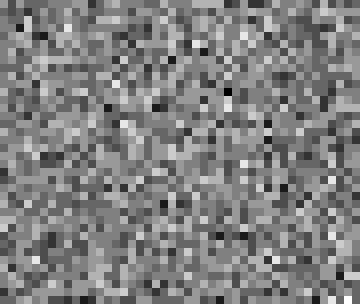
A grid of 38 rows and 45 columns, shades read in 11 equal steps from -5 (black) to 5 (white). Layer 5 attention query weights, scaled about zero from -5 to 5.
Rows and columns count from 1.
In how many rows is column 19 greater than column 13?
9
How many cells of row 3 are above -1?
27
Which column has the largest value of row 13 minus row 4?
19
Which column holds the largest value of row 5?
31
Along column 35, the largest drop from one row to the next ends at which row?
34
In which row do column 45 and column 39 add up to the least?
25
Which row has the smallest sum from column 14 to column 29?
38
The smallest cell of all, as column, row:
29, 12
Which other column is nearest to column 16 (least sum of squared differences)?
7
